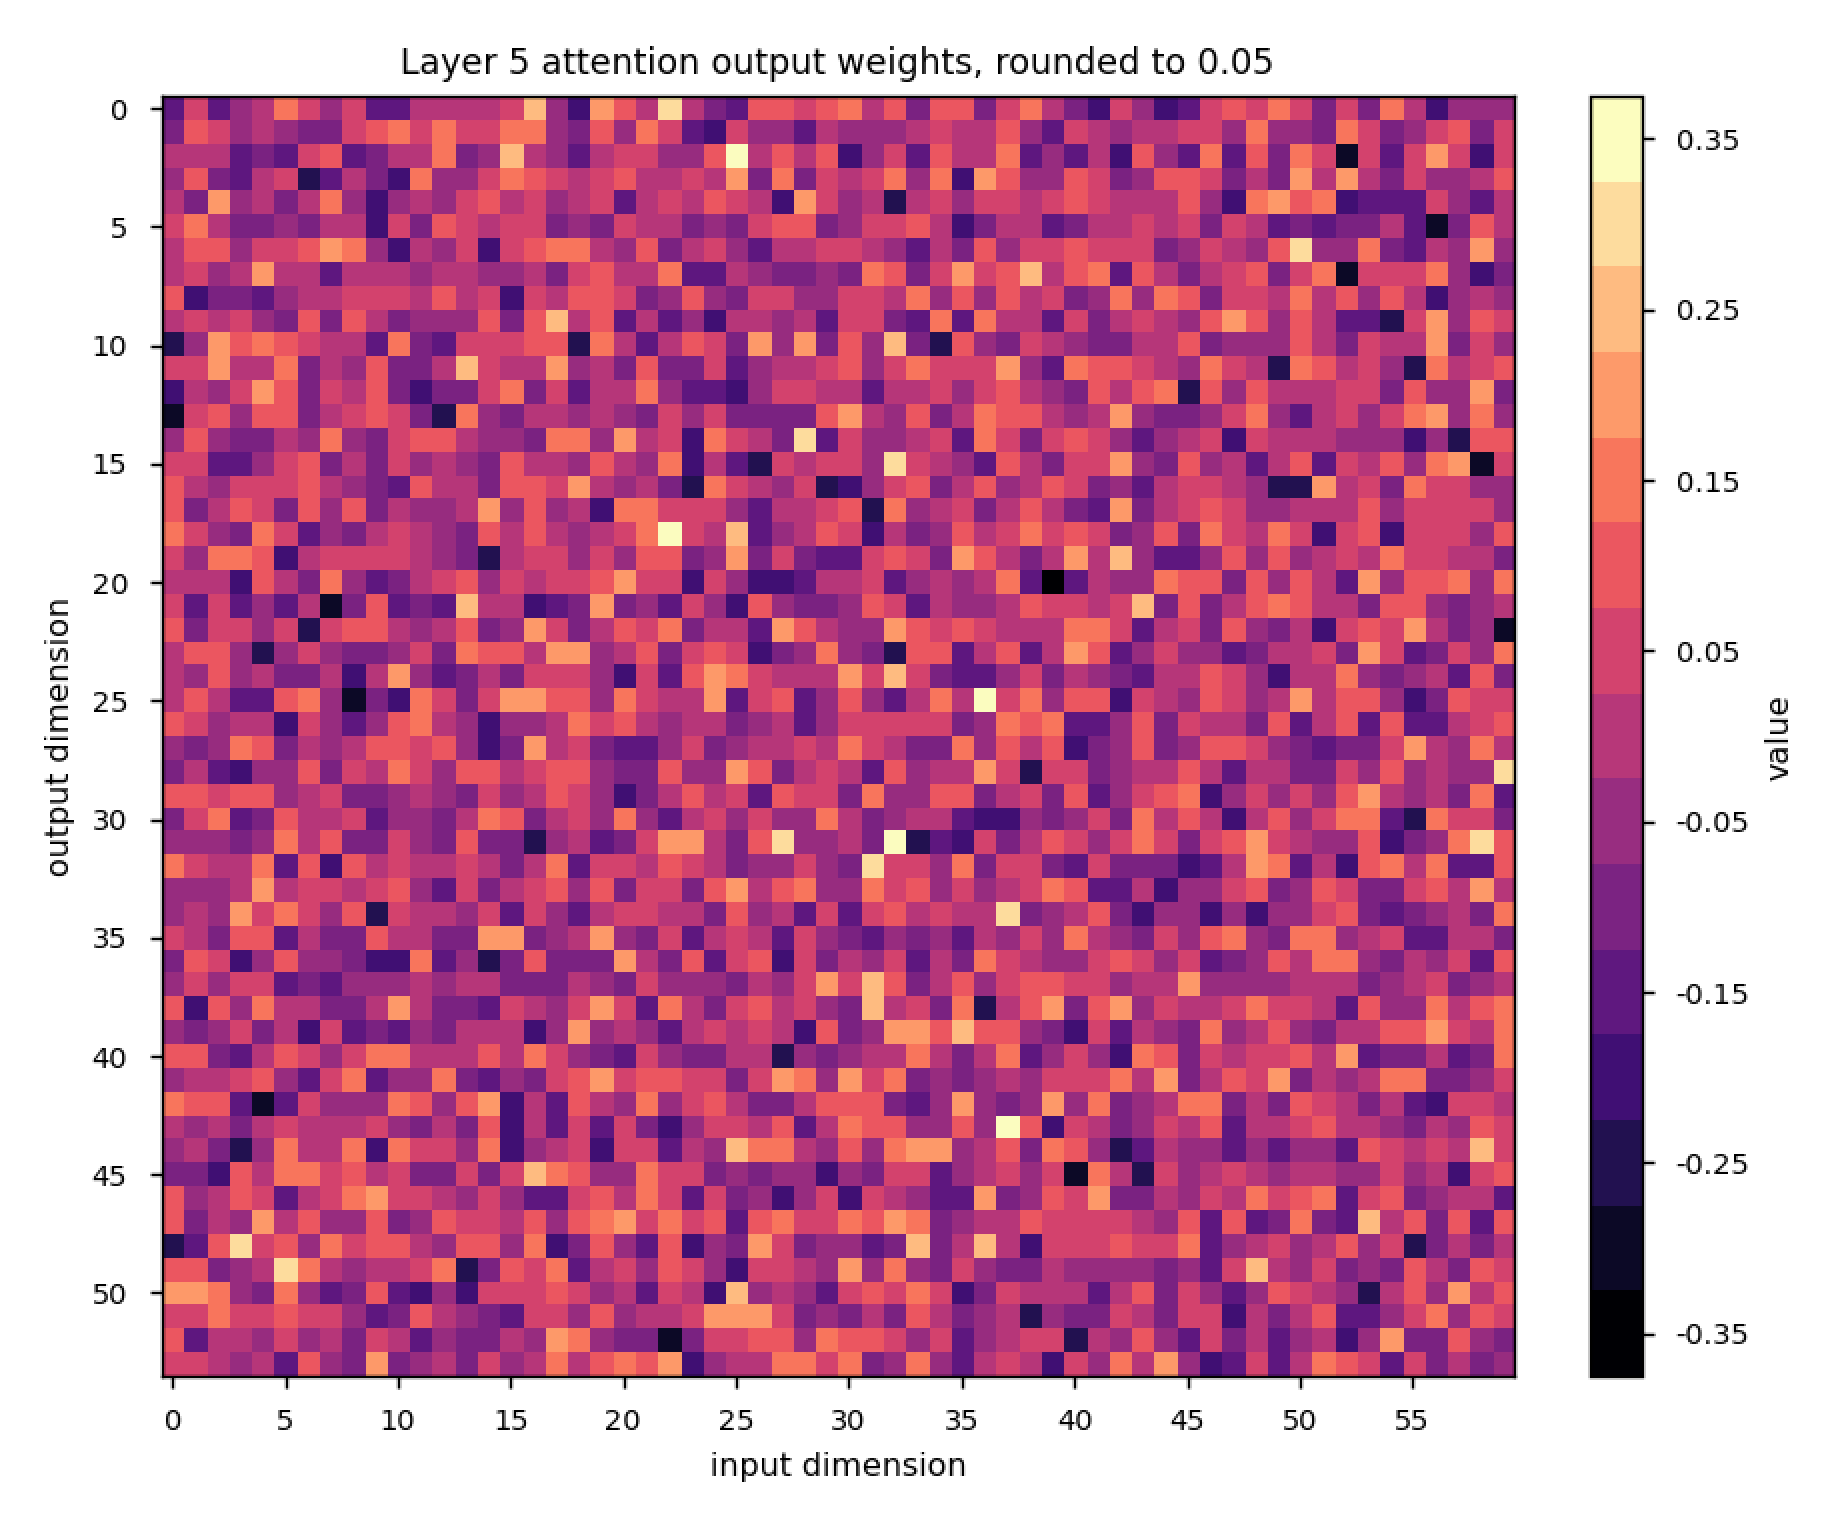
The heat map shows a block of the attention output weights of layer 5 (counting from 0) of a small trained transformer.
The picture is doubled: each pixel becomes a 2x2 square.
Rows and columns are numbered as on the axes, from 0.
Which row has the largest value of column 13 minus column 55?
11
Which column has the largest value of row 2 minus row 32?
25
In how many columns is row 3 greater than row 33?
26
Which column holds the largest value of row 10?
32
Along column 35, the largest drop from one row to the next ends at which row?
40
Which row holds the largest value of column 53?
47
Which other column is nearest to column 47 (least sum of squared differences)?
38
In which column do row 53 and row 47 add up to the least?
46
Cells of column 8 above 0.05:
10
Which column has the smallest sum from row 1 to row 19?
23
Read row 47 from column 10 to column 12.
-0.1 -0.05 0.1
